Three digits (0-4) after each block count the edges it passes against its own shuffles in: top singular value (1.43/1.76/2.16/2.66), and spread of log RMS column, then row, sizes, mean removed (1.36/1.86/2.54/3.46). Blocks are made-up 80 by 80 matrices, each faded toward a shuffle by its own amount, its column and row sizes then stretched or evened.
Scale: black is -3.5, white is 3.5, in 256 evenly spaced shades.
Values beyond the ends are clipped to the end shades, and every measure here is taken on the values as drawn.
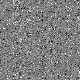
1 2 0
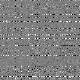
1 2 4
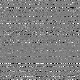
2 1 4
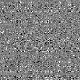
3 1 3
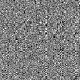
3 2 0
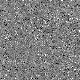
0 1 1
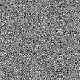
2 0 1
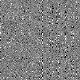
2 3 1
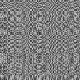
4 3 0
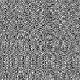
3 1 0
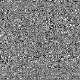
0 1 3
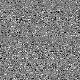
0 0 3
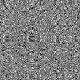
3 1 0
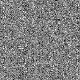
1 2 0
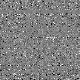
0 1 3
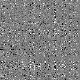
0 3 3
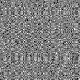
4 0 1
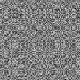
4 0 2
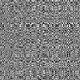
4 3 3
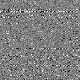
3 0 3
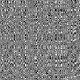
4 3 1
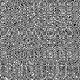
4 0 0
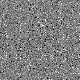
0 1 1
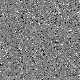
0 1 0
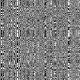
4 4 0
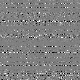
2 1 4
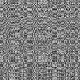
4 0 3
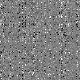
2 3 1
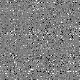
1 2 2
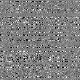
2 2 4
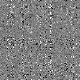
0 3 2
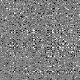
3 1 2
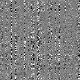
2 4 2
